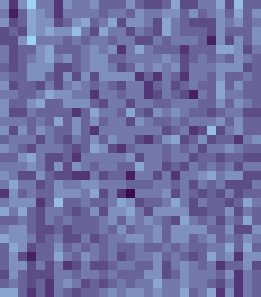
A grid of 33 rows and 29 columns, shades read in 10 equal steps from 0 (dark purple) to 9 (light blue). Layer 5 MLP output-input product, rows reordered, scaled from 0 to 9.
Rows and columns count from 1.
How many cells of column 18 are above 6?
1
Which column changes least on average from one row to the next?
6
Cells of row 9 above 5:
9
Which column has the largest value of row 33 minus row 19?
21
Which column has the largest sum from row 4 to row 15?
25
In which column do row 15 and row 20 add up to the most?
24
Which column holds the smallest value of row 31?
27
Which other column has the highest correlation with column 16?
26
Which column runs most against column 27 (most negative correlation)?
2
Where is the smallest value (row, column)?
22, 15
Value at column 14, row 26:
6
